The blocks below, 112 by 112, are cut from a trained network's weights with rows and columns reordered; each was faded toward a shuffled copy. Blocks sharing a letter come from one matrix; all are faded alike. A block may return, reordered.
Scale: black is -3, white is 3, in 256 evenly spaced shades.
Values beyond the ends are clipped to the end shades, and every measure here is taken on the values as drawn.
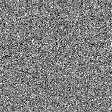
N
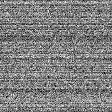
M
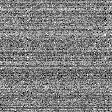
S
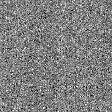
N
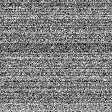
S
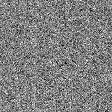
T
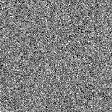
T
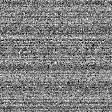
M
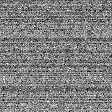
S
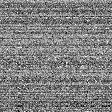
M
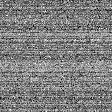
S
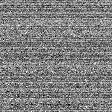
M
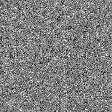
N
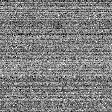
S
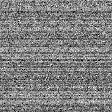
M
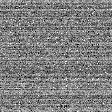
S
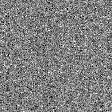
N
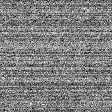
M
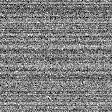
S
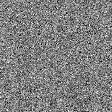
T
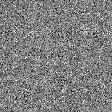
N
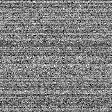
S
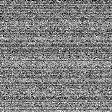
S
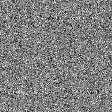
N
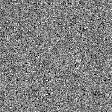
T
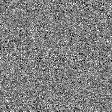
N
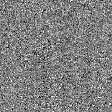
N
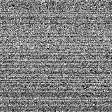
S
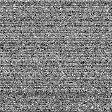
S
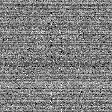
S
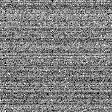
S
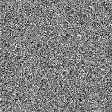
T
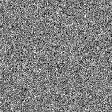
T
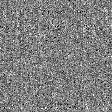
N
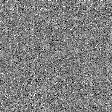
N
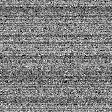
S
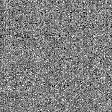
N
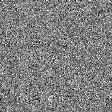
N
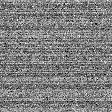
M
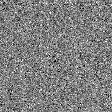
N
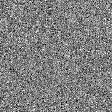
T
